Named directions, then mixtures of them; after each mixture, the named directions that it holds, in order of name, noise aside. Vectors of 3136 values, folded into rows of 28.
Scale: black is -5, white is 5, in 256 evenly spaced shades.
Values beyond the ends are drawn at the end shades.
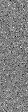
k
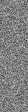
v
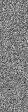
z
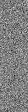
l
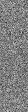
k, l.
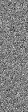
k, v, z.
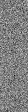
l.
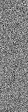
l.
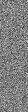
k, v, z.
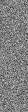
v.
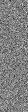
k, l, v.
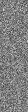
l, z.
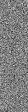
k, l.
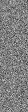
l, v.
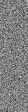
k, l, z.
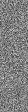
z.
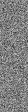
z.
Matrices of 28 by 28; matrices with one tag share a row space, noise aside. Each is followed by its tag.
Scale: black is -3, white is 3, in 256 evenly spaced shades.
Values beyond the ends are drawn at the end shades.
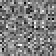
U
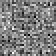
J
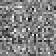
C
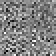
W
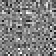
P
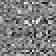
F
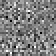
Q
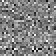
C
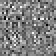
W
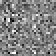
W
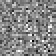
F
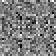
P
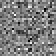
F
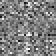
U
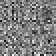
W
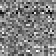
U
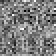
J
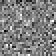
P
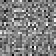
C
